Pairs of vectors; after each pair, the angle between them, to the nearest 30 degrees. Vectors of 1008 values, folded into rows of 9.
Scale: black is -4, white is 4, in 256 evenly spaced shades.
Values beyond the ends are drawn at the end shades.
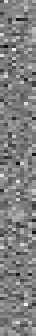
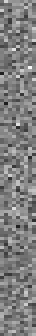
60 degrees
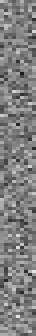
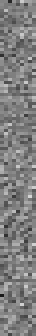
90 degrees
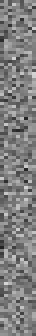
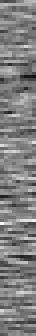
90 degrees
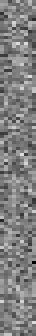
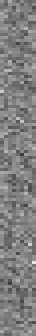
150 degrees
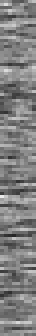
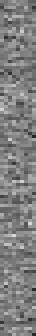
120 degrees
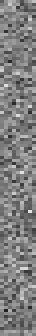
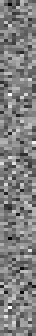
120 degrees
